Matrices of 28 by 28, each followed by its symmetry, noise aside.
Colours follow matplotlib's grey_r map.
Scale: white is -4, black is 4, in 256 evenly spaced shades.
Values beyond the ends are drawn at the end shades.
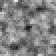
same after a half turn.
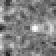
mirrored top to bottom.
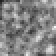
symmetric.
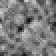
symmetric.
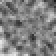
symmetric across the other diagonal.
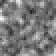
symmetric.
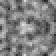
mirrored top to bottom.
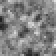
symmetric across the other diagonal.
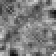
symmetric.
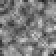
symmetric.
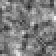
symmetric.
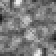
same after a half turn.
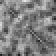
symmetric.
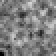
symmetric across the other diagonal.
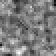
no symmetry.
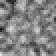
no symmetry.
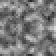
mirrored top to bottom.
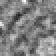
symmetric.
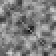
symmetric.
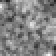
symmetric across the other diagonal.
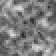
same after a half turn.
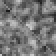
symmetric across the other diagonal.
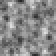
same after a half turn.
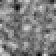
no symmetry.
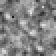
symmetric across the other diagonal.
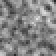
symmetric across the other diagonal.
